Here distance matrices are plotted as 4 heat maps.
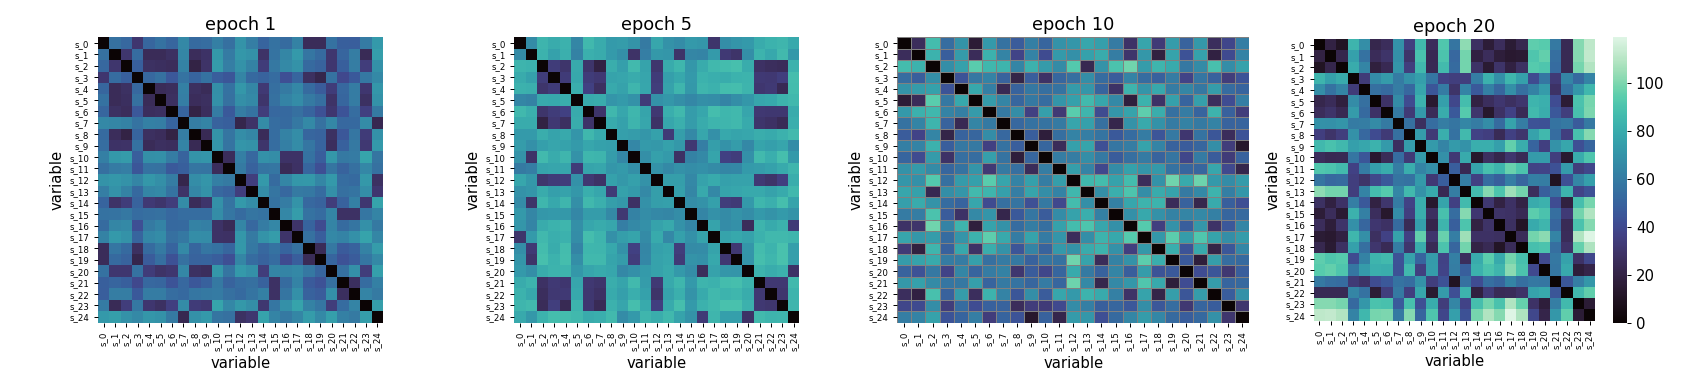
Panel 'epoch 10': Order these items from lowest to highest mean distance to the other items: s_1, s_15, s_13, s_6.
s_1, s_15, s_6, s_13
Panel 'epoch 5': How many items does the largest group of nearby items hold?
9
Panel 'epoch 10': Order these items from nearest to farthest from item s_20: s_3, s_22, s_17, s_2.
s_3, s_22, s_2, s_17
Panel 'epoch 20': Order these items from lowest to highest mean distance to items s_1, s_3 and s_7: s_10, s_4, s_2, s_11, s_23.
s_10, s_4, s_2, s_11, s_23
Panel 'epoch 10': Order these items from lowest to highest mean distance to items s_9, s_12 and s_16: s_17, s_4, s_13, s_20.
s_20, s_17, s_4, s_13
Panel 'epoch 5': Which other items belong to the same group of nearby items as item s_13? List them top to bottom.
s_8
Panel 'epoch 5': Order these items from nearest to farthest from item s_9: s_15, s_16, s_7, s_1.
s_15, s_16, s_1, s_7
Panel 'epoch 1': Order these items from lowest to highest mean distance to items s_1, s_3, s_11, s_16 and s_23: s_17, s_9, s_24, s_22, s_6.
s_6, s_9, s_17, s_22, s_24
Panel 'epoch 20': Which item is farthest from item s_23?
s_17
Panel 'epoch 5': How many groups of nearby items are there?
7
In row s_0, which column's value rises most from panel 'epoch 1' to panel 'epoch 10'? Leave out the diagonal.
s_19
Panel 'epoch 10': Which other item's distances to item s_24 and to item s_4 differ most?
s_9
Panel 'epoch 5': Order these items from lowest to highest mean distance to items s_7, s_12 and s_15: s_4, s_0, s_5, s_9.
s_4, s_9, s_5, s_0
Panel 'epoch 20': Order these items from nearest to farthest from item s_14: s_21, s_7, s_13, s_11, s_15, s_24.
s_15, s_21, s_7, s_11, s_13, s_24
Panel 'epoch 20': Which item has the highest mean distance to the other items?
s_24
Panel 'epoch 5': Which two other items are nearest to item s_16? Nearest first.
s_20, s_24
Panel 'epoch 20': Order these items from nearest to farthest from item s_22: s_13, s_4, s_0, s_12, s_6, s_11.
s_0, s_6, s_12, s_4, s_11, s_13
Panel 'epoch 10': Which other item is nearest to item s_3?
s_8
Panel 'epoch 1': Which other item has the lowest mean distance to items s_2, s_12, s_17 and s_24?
s_7
